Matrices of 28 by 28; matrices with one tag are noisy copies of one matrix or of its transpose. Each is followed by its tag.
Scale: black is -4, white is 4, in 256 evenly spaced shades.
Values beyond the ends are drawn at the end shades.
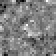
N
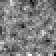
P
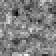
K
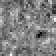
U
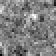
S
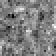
K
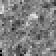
S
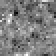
K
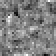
K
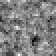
U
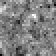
S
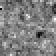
U
